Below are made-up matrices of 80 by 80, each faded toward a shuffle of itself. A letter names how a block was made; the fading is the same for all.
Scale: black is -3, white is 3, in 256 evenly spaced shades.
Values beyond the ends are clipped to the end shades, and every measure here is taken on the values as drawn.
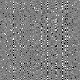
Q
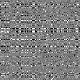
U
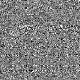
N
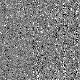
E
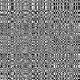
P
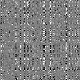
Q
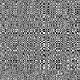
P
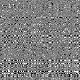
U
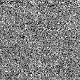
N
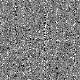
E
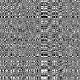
P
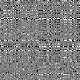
U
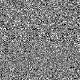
N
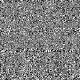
N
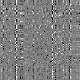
Q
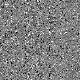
E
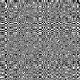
P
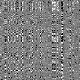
Q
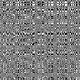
P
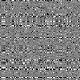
U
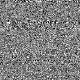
N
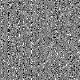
E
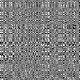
P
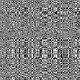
P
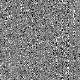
E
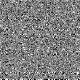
N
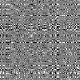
U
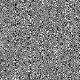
E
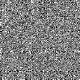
N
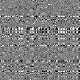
U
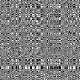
P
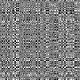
P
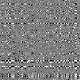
U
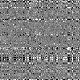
U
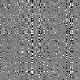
Q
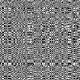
P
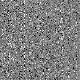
E
